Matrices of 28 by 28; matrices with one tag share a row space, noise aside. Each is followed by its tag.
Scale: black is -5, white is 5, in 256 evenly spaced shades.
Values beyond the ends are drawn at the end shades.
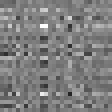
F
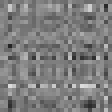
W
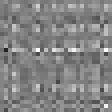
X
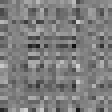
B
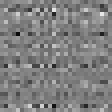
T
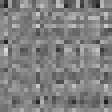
X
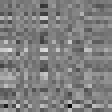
F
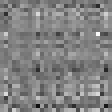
X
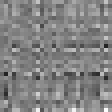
X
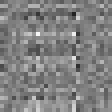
B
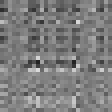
B
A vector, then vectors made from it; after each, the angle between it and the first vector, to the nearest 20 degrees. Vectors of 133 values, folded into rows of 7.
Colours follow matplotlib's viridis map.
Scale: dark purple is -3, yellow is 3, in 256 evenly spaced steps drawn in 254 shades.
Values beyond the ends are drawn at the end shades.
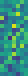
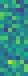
80 degrees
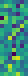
160 degrees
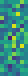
20 degrees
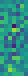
160 degrees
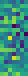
140 degrees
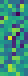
160 degrees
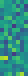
120 degrees
